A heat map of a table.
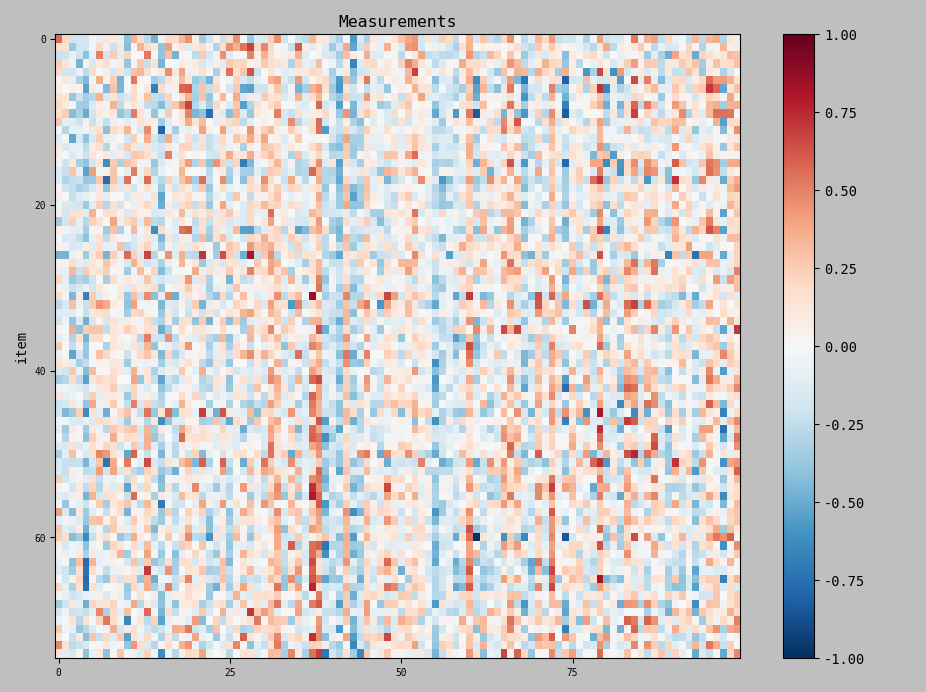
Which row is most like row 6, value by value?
23
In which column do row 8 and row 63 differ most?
48
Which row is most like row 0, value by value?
73
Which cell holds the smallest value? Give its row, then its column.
60, 61
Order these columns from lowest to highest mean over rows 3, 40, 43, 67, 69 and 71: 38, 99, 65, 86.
86, 65, 99, 38
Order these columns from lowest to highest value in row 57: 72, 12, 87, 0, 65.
12, 65, 87, 0, 72
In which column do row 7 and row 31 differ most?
74
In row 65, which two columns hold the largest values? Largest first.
79, 37
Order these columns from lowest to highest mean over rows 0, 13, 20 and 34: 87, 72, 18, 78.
78, 87, 18, 72
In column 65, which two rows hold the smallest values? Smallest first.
60, 9
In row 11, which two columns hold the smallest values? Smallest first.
15, 39
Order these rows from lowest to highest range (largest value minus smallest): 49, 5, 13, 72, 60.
13, 49, 72, 5, 60
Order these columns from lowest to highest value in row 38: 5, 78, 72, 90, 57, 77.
78, 57, 5, 90, 77, 72
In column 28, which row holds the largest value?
26
